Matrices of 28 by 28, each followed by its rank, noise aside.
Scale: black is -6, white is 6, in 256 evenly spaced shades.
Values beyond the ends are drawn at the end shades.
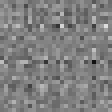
four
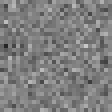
seven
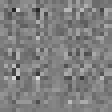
three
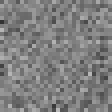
seven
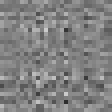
three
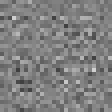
three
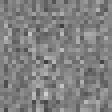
four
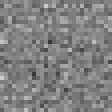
seven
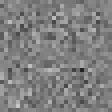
seven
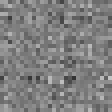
five
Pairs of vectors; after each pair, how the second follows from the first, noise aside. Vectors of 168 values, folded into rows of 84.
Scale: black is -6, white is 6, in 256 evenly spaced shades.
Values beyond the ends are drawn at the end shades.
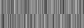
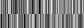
wrapped around, negated, scaled up.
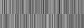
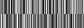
wrapped around, negated, scaled up.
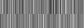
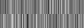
wrapped around, negated.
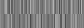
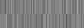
wrapped around, negated, shrunk.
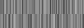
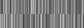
wrapped around, negated.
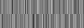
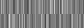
wrapped around, negated.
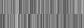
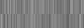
wrapped around, negated, shrunk.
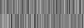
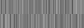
reversed, shrunk.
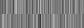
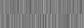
reversed, negated, shrunk.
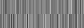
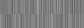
wrapped around, negated, shrunk.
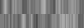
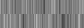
negated, partly zeroed.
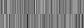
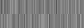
reversed, shrunk.
